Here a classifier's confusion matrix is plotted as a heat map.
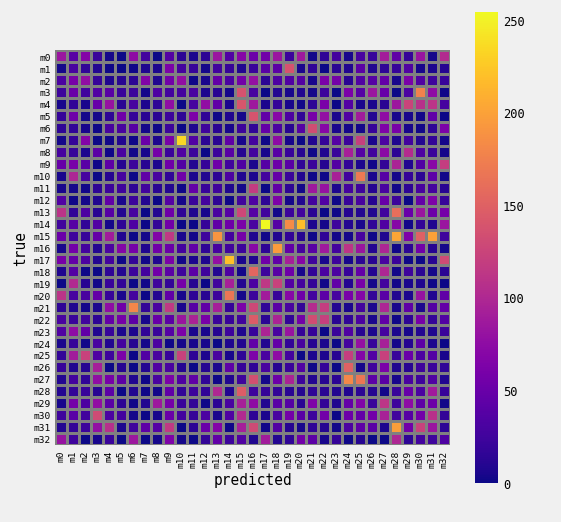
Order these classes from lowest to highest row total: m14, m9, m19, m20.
m19, m9, m20, m14
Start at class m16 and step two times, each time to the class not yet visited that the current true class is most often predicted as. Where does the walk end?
m27
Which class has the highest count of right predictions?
m22
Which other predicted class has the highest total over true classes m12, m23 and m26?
m24
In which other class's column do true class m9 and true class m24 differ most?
m32
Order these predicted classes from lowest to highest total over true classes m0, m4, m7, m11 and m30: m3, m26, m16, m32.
m26, m32, m3, m16
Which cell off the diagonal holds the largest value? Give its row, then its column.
m14, m17
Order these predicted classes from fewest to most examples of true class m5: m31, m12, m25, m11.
m12, m31, m11, m25
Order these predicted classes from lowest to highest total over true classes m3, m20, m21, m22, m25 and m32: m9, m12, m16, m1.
m12, m1, m9, m16
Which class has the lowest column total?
m7
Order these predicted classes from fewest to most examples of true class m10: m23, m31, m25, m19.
m19, m31, m23, m25
